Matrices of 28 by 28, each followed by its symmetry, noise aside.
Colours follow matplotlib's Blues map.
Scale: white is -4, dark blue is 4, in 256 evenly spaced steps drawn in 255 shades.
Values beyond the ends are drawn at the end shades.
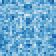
mirrored left to right.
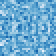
mirrored top to bottom.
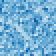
symmetric across the other diagonal.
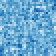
same after a half turn.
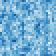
mirrored top to bottom.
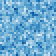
same after a half turn.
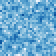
same after a half turn.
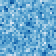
same after a half turn.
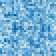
mirrored top to bottom.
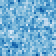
same after a half turn.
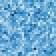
symmetric.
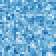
antisymmetric.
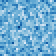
same after a half turn.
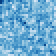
symmetric.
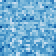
mirrored left to right.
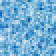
same after a half turn.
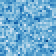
symmetric.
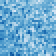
antisymmetric.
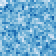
symmetric.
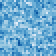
same after a half turn.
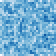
mirrored top to bottom.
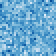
same after a half turn.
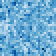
mirrored top to bottom.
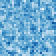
antisymmetric.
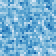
same after a half turn.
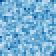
symmetric.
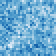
symmetric across the other diagonal.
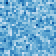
antisymmetric.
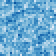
same after a half turn.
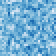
mirrored top to bottom.
